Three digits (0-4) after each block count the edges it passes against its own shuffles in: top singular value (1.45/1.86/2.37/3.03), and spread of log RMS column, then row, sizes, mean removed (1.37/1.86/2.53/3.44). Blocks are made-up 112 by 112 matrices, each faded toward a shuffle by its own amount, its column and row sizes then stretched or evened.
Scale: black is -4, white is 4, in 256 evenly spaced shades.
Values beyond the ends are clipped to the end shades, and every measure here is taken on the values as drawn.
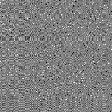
4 1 0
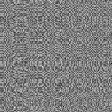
4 3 1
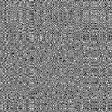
4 2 2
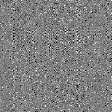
3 2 1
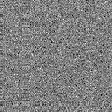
3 0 0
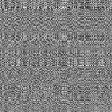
4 0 4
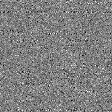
2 1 2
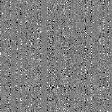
2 4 2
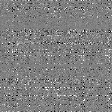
1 3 4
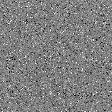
0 1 1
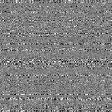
3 0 4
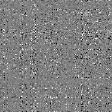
1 3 3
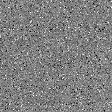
0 0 2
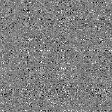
1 2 3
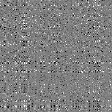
3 3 3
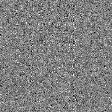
2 2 1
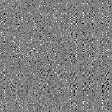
3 3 2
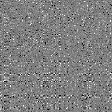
3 2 2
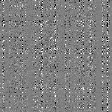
1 4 3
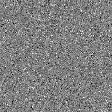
2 1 0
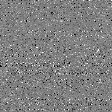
0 0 3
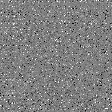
1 0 2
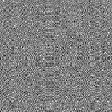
4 0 2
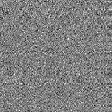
3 0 2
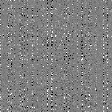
3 4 2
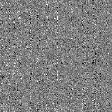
1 3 1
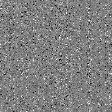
0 3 1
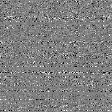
1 1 4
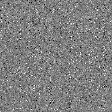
0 2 1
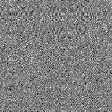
3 0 1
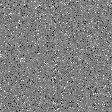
0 1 0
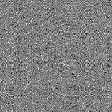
3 1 1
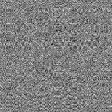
3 0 2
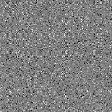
3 2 1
